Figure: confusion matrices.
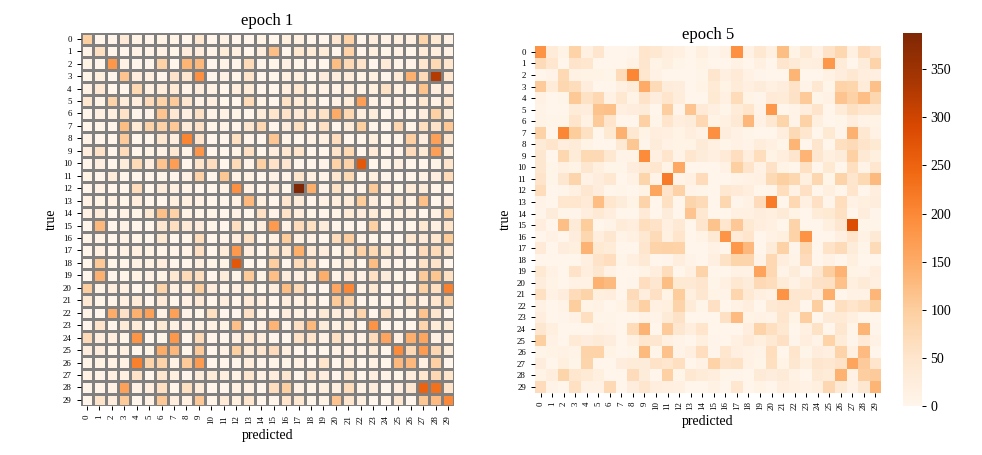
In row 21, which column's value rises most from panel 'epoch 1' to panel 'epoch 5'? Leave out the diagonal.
25
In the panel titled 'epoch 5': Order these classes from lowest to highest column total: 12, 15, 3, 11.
15, 12, 3, 11
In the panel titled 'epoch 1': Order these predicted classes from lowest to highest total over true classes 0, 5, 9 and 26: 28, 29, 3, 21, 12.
12, 29, 3, 21, 28
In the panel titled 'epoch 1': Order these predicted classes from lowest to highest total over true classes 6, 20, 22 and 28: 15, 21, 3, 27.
15, 3, 21, 27
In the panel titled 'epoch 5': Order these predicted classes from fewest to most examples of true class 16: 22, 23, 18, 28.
28, 18, 22, 23
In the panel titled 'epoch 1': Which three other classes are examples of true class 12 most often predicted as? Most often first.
17, 18, 23
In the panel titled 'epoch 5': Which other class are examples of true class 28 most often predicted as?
26
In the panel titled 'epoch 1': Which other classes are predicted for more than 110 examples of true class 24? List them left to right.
4, 7, 26, 27
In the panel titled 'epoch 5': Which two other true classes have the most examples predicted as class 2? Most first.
7, 15
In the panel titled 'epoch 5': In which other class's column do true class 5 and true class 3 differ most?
20
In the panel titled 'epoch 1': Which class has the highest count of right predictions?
28
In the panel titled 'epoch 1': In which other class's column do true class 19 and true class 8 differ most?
1
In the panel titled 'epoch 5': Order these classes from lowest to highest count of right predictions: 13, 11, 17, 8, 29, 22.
22, 13, 8, 29, 17, 11
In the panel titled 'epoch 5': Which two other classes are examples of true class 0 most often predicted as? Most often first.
17, 21
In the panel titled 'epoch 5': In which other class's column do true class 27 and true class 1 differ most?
25
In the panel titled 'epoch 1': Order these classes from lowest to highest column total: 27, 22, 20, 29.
22, 20, 29, 27
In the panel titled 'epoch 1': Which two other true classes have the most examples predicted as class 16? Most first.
20, 28
